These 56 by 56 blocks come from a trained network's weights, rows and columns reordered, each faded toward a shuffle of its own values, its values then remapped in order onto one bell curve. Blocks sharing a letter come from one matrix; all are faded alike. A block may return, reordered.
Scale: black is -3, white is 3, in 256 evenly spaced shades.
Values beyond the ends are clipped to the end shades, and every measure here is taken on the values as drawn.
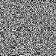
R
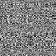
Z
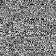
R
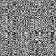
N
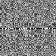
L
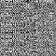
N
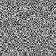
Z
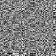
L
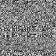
R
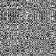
L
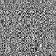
N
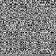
Z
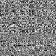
R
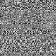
R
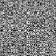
L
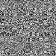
R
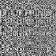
N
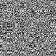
Z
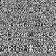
Z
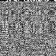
L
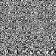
R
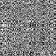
N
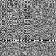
L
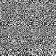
Z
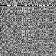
L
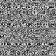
Z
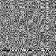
L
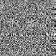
Z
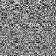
Z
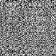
N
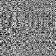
N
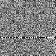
L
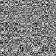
Z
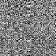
N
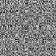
Z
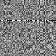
L
